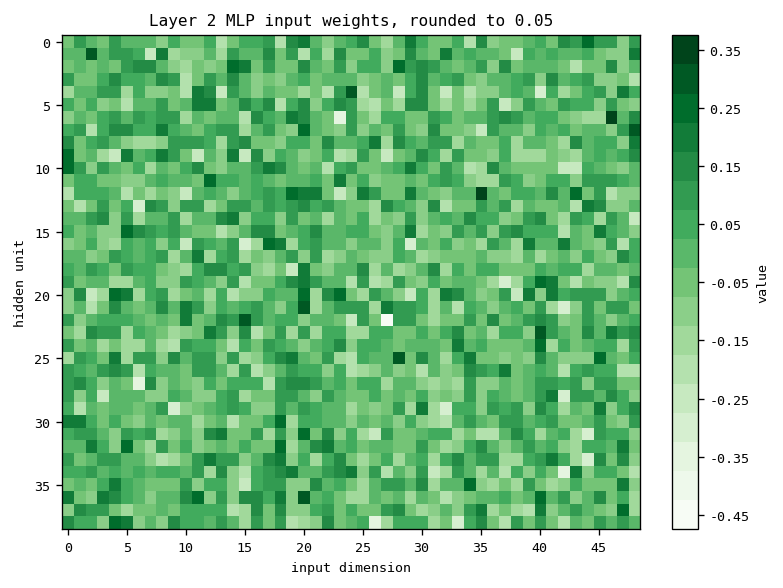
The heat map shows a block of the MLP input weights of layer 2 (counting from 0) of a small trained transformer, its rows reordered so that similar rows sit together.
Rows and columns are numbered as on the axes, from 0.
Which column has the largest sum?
20
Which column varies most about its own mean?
15
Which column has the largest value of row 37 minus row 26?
47
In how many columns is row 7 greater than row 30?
24
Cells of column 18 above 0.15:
5
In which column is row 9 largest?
0
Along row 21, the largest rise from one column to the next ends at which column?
27
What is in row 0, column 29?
0.2
